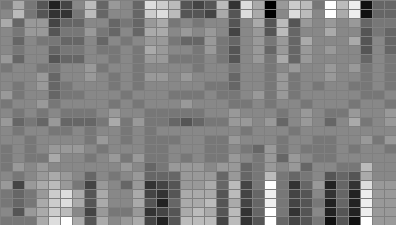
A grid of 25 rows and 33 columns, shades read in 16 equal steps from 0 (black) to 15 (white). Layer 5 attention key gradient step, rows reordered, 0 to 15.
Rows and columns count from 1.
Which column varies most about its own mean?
23
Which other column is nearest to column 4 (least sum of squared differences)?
16
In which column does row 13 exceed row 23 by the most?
30
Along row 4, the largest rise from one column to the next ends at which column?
24
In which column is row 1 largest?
28
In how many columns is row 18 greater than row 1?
13
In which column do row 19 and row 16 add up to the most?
31
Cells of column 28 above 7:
14
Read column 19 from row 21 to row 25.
6 5 5 5 4
